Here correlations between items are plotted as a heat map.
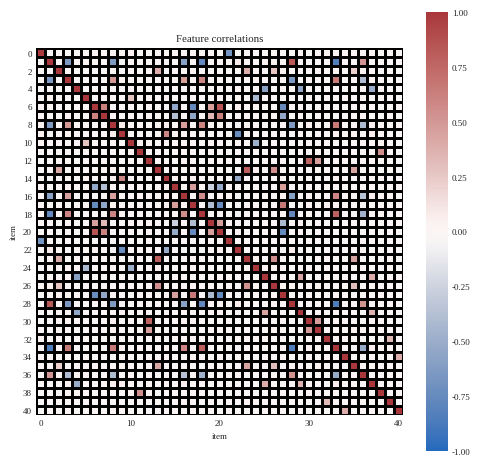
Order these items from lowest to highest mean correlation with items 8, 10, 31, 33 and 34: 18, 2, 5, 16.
2, 5, 16, 18
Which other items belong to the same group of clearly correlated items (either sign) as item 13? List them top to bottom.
2, 23, 26, 35
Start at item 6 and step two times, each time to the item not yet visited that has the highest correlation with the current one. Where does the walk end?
7
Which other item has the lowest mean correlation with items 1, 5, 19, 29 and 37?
4
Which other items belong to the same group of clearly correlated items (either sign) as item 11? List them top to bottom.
38
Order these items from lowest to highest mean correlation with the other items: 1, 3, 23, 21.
1, 21, 3, 23
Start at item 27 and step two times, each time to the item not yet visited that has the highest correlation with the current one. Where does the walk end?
15
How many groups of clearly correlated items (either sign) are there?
11
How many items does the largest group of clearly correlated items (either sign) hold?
8
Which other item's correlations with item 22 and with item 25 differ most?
9
